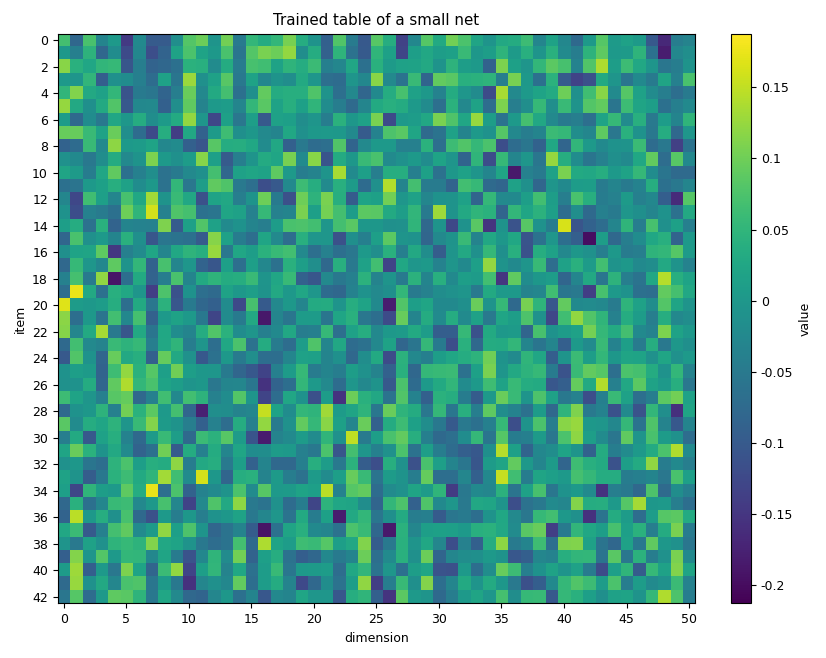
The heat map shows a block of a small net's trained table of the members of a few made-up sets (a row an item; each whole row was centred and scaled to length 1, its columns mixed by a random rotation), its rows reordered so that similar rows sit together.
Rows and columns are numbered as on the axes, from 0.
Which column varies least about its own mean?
50
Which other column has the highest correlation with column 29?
42
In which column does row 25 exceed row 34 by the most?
43
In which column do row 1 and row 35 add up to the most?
46
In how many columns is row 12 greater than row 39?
29
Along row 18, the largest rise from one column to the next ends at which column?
36
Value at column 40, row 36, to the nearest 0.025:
0
